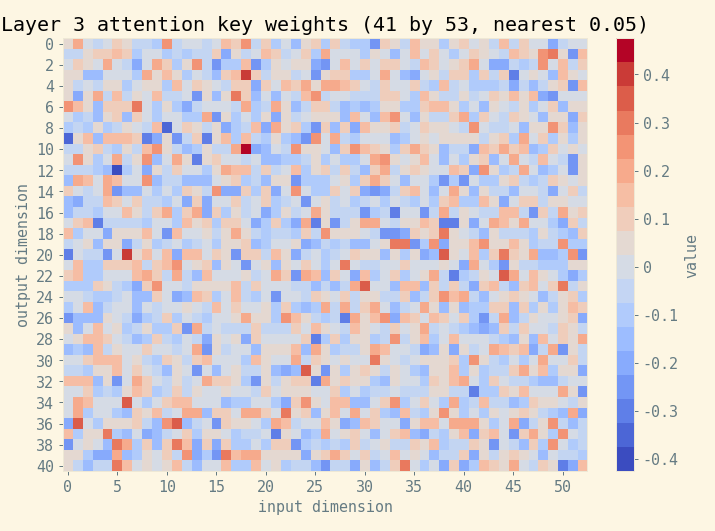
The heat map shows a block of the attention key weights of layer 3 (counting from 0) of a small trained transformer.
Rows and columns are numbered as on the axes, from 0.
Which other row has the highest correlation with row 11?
13
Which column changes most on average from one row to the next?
25
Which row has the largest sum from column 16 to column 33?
39
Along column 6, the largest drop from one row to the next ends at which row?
35
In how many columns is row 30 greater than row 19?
34
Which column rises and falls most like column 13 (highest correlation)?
38
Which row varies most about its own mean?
20
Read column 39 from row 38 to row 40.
-0.05 -0.05 0.1
